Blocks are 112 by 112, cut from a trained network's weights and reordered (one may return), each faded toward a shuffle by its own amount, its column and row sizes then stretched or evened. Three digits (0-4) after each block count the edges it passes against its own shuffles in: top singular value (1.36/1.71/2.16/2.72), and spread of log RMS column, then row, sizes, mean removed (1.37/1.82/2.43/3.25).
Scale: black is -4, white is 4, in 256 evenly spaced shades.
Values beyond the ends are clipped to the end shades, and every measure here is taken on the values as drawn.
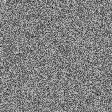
0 0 0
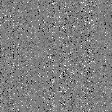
0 3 1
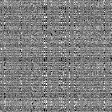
4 4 0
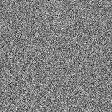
1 0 0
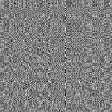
4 2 2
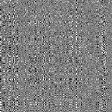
4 4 3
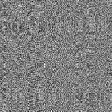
3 2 0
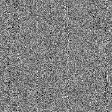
1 3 0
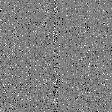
0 3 2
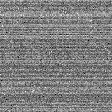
4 1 1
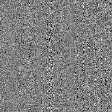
0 4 0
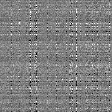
4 4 2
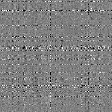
3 3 4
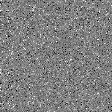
1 2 0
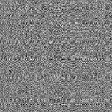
4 2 3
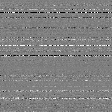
4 0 4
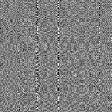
4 3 0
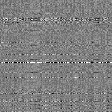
4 0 4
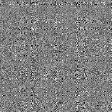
0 4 4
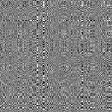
4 4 3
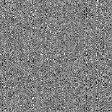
1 4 2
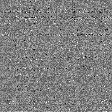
0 2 3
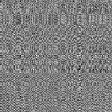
4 3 2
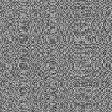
4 1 1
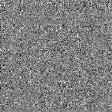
0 3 3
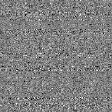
1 2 4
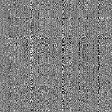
3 4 3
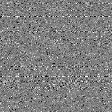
3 0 3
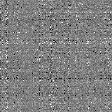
2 4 2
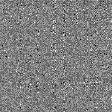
0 3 1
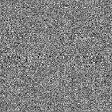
2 0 3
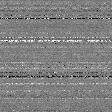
4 0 4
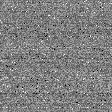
1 0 2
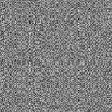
4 3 1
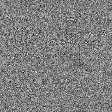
0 1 3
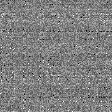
1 3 2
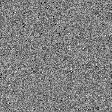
0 1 2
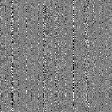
3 4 0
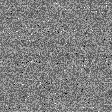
0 1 1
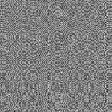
4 2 0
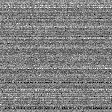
4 0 3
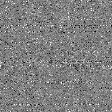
1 1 3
